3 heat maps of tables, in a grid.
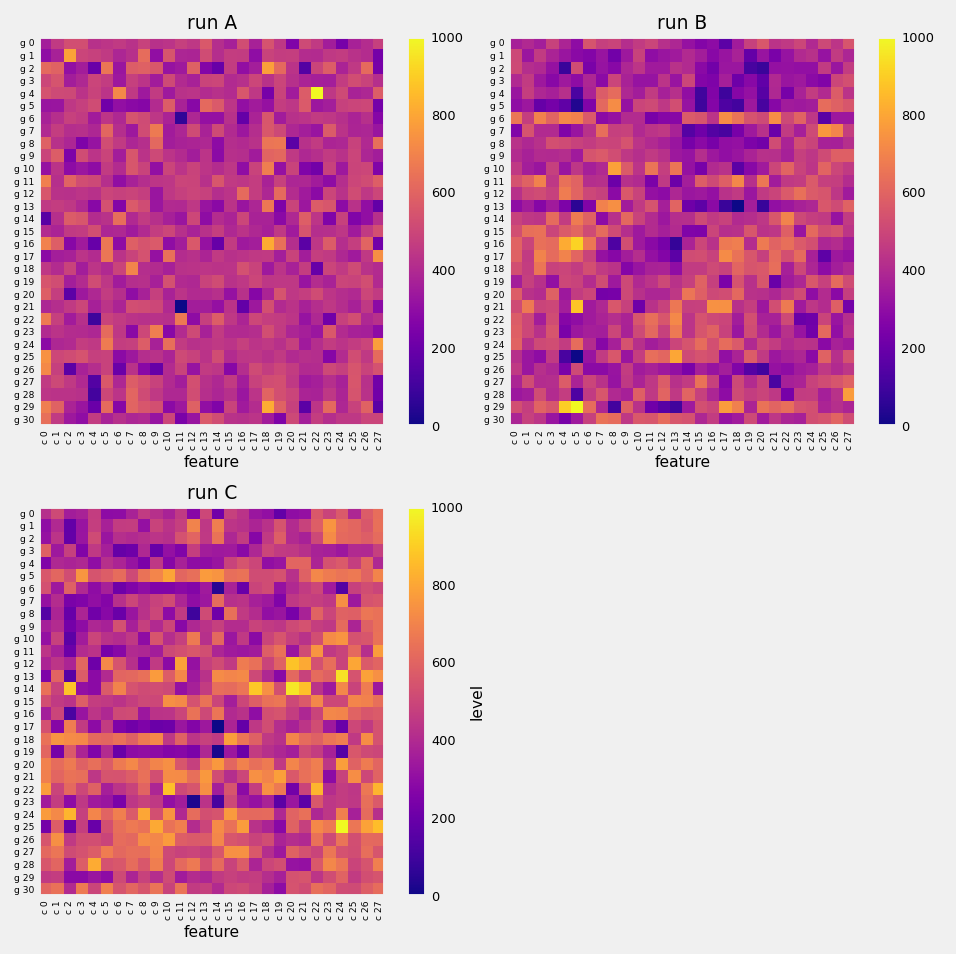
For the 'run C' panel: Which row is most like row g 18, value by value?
g 27
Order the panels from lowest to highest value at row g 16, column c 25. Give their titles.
run B, run A, run C
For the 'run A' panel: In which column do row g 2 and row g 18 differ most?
c 18
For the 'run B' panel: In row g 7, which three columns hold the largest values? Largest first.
c 25, c 26, c 7
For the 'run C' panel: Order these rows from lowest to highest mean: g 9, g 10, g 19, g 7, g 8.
g 19, g 8, g 7, g 9, g 10
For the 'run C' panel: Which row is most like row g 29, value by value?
g 9
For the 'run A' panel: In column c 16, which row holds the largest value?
g 12
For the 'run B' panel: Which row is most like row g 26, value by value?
g 2
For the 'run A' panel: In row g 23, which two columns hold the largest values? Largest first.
c 9, c 5
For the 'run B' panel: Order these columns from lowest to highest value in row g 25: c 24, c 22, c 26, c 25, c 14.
c 24, c 22, c 26, c 14, c 25
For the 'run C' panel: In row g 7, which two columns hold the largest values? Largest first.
c 24, c 14
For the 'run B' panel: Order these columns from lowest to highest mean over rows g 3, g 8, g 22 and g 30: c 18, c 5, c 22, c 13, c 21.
c 18, c 5, c 22, c 21, c 13
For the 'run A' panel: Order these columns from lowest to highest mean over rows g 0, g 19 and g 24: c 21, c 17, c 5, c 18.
c 21, c 17, c 18, c 5
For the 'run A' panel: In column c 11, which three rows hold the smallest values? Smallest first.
g 21, g 6, g 30
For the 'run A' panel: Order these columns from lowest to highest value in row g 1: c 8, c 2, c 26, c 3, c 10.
c 26, c 3, c 10, c 8, c 2
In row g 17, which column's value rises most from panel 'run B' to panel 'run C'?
c 25
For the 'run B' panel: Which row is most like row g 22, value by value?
g 23
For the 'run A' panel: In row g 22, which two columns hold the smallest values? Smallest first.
c 4, c 23
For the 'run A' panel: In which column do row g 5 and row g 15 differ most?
c 27
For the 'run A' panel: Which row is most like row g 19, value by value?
g 3
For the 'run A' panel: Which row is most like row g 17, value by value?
g 24
